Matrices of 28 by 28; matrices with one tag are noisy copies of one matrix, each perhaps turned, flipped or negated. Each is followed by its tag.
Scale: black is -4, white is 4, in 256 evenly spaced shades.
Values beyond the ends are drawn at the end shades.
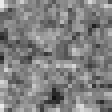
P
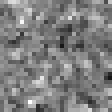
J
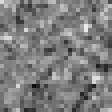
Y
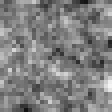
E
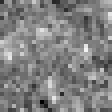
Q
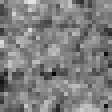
E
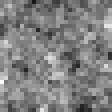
E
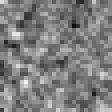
Y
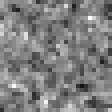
Y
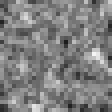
P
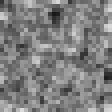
P
